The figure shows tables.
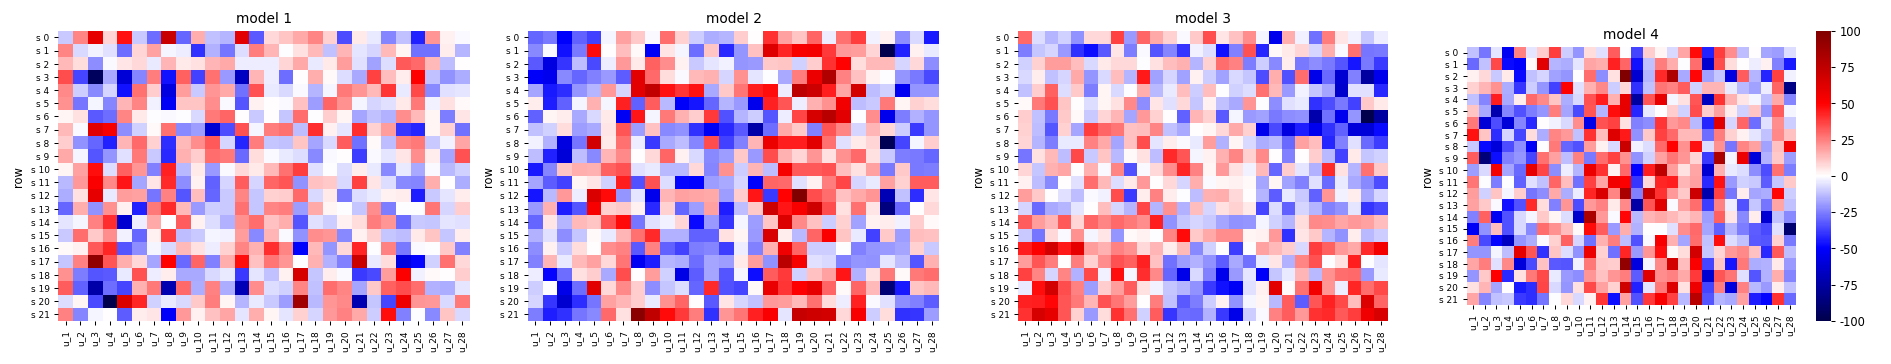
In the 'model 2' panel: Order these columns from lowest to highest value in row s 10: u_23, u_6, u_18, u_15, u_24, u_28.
u_28, u_15, u_23, u_24, u_6, u_18
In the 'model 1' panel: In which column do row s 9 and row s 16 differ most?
u_21
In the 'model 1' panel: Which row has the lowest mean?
s 3
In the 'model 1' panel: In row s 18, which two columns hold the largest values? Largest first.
u_17, u_24
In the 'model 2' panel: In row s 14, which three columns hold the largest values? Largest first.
u_18, u_7, u_6
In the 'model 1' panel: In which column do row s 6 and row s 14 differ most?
u_5
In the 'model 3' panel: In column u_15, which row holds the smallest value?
s 19
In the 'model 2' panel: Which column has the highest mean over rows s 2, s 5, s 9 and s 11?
u_22
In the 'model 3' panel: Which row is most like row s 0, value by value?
s 12
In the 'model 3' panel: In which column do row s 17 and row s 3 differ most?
u_23
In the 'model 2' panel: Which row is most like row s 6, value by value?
s 3
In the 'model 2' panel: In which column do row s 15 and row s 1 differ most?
u_25
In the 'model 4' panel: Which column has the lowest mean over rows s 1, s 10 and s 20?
u_21
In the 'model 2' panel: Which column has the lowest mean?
u_3
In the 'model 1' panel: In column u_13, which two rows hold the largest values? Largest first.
s 0, s 17
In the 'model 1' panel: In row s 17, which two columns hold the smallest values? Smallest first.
u_24, u_25
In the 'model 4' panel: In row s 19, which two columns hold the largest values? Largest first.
u_16, u_3
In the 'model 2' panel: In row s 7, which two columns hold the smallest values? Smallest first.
u_16, u_13
